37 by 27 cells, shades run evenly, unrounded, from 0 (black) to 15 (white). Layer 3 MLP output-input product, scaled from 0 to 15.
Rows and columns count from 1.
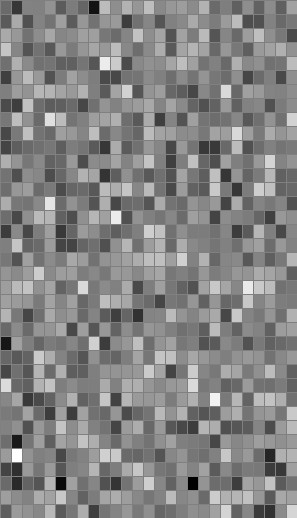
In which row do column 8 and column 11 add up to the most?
16
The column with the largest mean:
14
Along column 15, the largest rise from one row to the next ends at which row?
10
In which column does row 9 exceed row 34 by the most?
2
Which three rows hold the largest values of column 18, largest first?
28, 27, 12
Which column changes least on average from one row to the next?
17
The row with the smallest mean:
11
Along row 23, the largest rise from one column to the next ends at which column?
22
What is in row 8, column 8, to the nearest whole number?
4
